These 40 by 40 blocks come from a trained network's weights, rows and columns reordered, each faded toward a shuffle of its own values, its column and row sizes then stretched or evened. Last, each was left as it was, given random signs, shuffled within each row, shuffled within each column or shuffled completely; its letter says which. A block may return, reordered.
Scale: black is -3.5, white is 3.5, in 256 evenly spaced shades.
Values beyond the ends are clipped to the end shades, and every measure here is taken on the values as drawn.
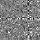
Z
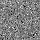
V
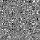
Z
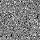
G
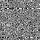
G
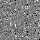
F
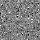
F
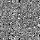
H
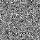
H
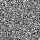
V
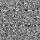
G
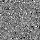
G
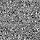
G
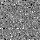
G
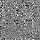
H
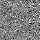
F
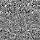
H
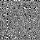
H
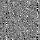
F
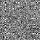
Z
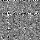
H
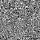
G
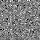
G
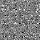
H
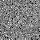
V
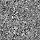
F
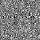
Z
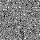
V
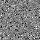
G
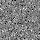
V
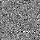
Z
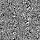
F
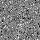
V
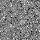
F
